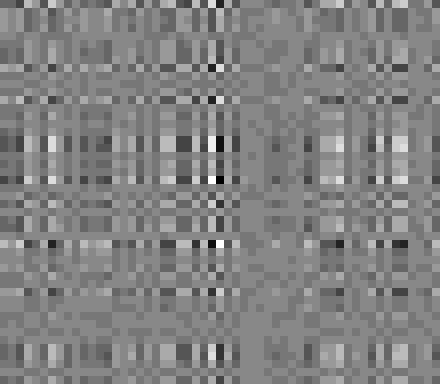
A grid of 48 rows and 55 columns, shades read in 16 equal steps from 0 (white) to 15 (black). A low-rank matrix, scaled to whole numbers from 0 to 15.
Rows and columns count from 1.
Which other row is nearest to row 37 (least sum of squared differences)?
9
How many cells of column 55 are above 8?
13
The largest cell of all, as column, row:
28, 23
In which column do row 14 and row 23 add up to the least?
27
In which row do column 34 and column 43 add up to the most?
31
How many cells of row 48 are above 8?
13
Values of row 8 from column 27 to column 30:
4 11 6 9
